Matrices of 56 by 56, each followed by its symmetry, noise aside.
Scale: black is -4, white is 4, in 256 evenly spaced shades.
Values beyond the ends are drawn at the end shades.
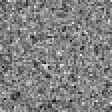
symmetric across the other diagonal.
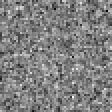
symmetric across the other diagonal.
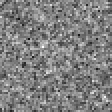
symmetric.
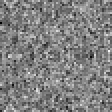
mirrored top to bottom.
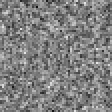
mirrored top to bottom.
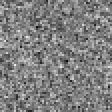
antisymmetric.
